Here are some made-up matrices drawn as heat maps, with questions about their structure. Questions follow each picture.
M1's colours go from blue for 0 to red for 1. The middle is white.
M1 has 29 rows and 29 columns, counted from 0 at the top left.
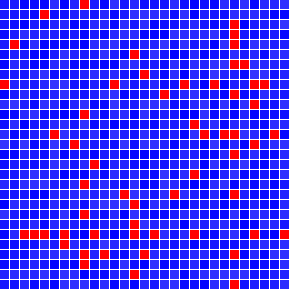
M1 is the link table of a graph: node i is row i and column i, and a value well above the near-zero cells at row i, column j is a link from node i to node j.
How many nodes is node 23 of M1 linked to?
10
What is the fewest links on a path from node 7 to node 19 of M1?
4
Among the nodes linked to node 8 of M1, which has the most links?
node 25
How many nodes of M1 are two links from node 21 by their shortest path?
5
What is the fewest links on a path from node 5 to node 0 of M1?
5
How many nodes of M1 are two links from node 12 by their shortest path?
2
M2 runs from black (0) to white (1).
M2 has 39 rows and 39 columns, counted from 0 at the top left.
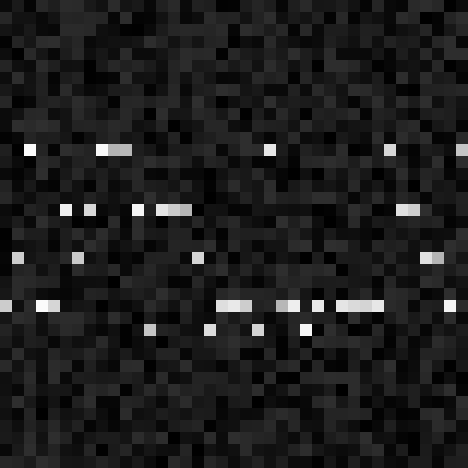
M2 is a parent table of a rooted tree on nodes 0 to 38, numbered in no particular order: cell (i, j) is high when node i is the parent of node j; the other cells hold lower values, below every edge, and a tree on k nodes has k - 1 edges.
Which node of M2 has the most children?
25
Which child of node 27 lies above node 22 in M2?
12
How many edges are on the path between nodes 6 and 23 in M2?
4
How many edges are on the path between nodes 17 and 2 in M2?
3
